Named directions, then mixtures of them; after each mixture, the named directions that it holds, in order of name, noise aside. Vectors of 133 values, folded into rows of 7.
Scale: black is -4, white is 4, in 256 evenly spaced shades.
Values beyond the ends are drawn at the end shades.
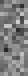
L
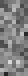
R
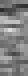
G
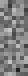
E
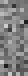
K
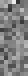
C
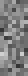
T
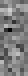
E, G, K.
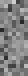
C.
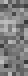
G, K.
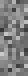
T.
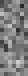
L, R.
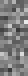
L, T.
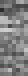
G, T.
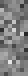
R, T.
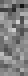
G, L.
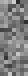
C, K.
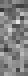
E, G, L.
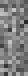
K, R.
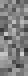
T.
